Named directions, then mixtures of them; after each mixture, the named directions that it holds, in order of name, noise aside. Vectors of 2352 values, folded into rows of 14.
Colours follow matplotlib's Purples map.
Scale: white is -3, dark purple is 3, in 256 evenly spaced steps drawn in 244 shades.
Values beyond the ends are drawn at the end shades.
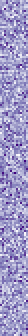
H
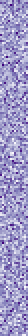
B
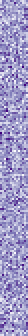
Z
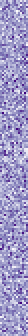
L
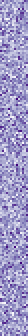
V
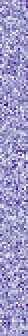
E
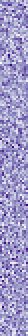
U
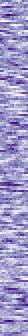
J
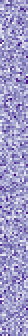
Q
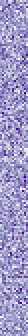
L.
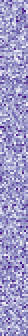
H, Q, V.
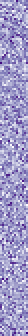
U.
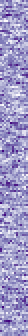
E, J, U.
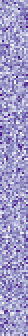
U, V, Z.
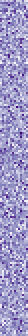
E, U, V.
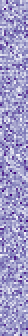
H.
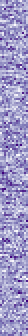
H, J.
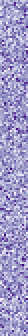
L, Q, Z.
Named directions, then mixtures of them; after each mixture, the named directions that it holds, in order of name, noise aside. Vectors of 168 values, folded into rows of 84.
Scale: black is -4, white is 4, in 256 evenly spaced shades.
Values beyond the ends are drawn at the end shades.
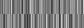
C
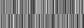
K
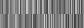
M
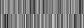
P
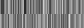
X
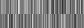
K, M, X.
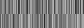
K, M.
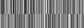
K, X.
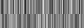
C, M, X.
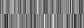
M, P.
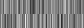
C, M, P.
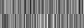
C, P, X.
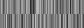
C, K, P.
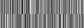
C, P.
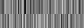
P, X.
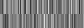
M, P, X.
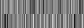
P.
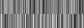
P.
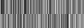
X.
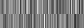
K, M, P.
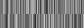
K, M.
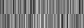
K, P, X.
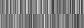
K, M.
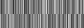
C, K, X.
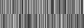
C, K, M.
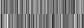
K, P.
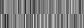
P, X.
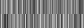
P.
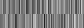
M.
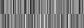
K, P, X.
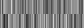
C, M, P.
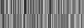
X.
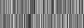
C, K, P.
